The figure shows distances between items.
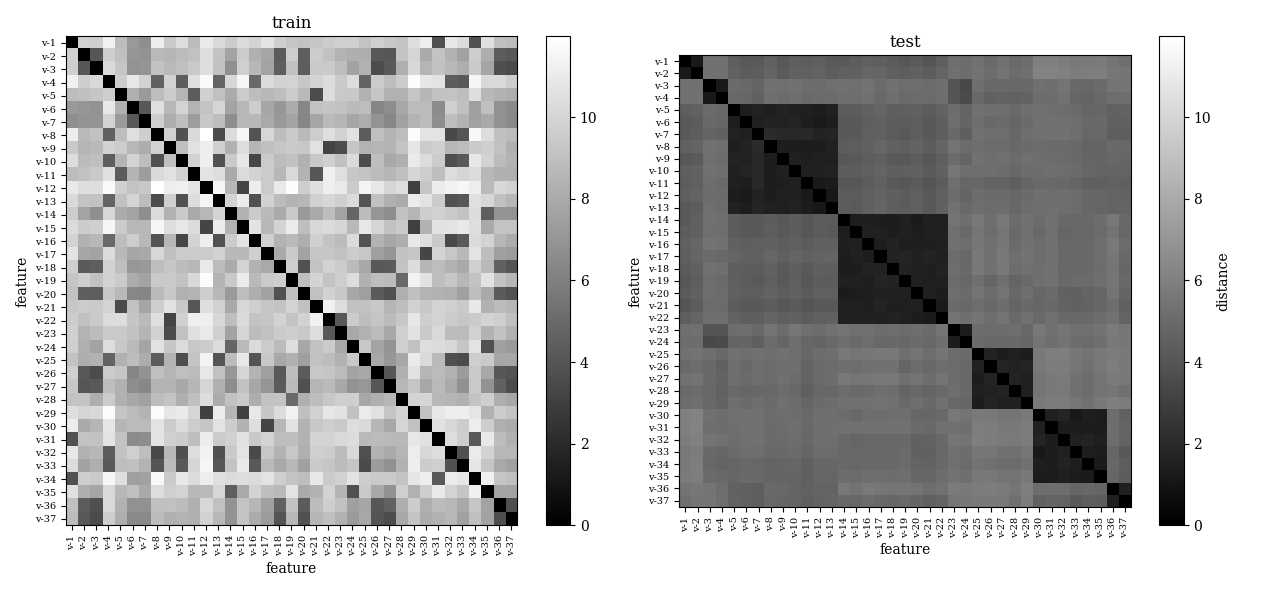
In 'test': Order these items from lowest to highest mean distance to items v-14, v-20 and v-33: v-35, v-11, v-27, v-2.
v-35, v-11, v-2, v-27
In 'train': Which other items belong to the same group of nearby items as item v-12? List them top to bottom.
v-15, v-29
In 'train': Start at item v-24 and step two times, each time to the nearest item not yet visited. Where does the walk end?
v-14
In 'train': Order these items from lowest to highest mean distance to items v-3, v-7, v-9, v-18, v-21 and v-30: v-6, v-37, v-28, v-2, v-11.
v-37, v-2, v-6, v-11, v-28
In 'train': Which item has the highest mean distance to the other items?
v-12
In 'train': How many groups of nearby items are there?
10
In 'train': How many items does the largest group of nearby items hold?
8
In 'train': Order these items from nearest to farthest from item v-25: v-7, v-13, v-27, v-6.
v-13, v-27, v-7, v-6
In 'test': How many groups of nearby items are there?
8
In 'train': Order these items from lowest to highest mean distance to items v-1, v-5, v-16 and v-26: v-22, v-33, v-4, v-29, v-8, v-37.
v-37, v-33, v-8, v-4, v-22, v-29
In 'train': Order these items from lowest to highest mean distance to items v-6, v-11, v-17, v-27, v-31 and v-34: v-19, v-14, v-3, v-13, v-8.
v-3, v-14, v-19, v-13, v-8
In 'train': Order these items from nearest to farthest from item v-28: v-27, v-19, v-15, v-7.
v-19, v-7, v-27, v-15
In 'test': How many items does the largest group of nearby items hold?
9
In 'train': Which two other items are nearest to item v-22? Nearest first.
v-9, v-23
